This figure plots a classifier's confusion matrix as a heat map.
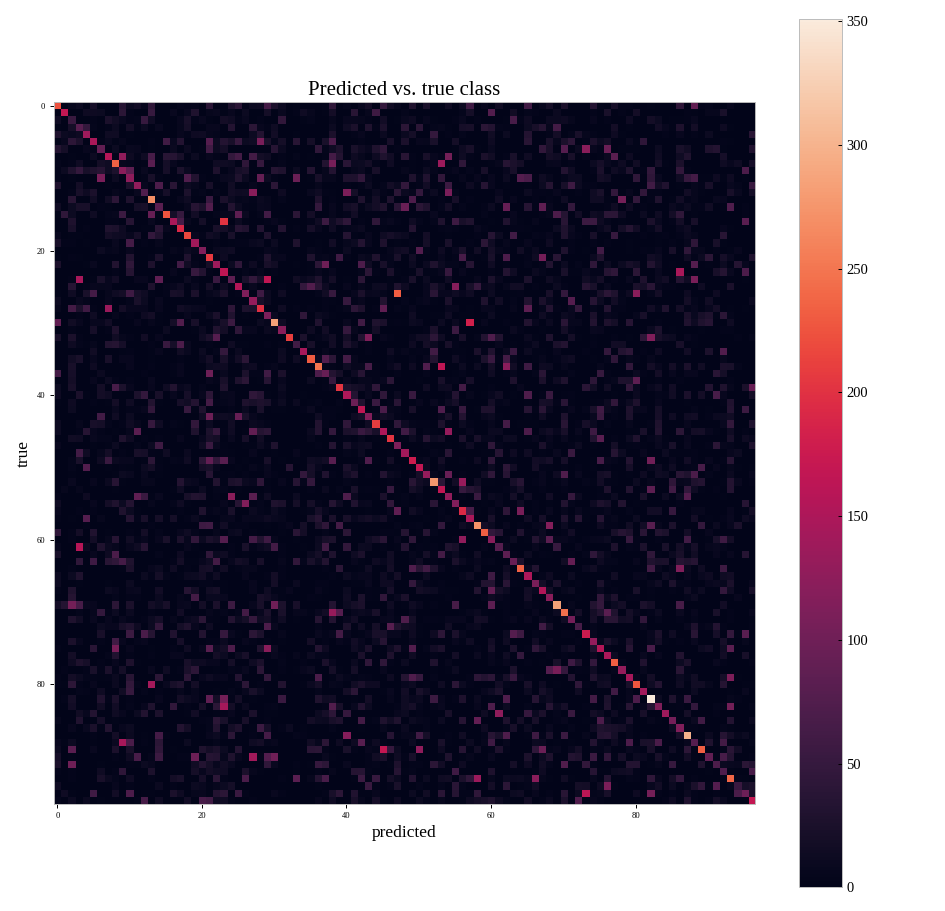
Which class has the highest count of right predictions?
82
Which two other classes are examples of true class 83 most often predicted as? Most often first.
23, 93
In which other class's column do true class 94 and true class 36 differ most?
53
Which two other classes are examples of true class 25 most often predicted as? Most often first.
55, 35
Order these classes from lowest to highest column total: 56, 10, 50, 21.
50, 56, 10, 21
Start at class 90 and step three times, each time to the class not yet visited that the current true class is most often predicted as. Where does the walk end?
48
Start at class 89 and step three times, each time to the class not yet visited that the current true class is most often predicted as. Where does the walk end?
24
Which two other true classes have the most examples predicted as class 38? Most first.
70, 8
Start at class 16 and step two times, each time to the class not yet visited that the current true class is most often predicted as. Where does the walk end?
86
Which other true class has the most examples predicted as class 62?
36
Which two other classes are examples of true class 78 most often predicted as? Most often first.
69, 68
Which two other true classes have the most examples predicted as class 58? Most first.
93, 85
